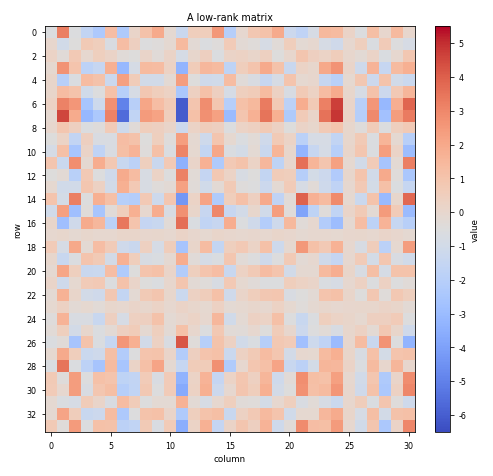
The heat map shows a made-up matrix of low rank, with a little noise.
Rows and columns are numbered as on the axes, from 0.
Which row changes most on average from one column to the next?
7
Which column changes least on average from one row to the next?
25
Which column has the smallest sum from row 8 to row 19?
24
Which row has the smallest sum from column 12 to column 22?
26
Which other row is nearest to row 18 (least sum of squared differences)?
29
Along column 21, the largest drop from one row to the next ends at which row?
15
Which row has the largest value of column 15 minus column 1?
16
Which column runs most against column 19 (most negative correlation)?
4
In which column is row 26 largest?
11
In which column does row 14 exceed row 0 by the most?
21
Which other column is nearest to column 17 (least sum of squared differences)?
12
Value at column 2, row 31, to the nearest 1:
-1
